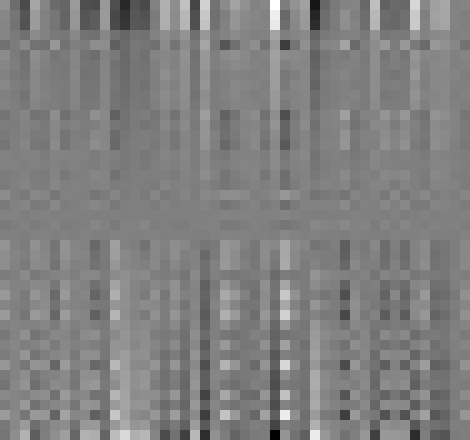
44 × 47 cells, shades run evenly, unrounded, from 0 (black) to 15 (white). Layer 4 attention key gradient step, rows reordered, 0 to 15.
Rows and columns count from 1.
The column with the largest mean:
29
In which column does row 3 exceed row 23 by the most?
28
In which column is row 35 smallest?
21
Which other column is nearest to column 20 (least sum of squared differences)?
9
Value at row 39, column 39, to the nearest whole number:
8
